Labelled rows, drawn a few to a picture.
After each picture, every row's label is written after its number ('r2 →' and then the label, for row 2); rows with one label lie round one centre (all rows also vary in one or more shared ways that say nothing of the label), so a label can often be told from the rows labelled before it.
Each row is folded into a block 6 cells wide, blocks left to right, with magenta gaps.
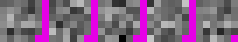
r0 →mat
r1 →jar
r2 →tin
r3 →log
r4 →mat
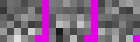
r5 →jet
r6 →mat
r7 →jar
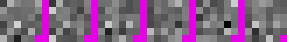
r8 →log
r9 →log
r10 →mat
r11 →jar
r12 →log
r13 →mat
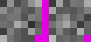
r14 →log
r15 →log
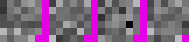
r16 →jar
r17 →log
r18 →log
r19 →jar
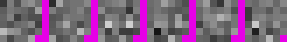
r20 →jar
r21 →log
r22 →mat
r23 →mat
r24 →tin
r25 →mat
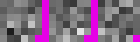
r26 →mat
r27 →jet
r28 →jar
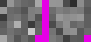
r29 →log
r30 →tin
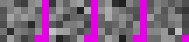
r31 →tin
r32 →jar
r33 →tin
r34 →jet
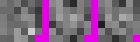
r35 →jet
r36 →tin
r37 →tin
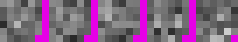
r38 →tin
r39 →tin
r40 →tin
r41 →mat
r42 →jet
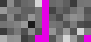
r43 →log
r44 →jet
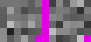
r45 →mat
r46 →jar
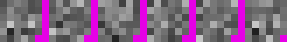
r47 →mat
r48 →jar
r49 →tin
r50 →log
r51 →log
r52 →mat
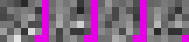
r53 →jet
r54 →mat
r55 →jet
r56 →mat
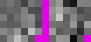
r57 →jet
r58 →tin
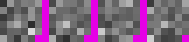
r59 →log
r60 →log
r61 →jar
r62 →log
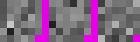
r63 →mat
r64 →tin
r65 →log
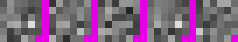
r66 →mat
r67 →log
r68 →jar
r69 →mat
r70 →jar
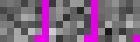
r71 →jet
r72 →jar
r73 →mat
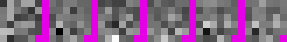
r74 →jar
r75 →mat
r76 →jet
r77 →jet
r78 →mat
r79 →mat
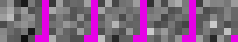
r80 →tin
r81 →log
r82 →log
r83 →jar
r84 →log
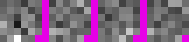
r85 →jet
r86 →jar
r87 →jet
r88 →jar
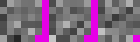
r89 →log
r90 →log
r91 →jar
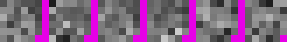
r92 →jet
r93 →log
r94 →jet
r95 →jet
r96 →tin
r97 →tin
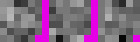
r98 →tin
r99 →jar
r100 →tin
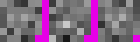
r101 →tin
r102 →log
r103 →tin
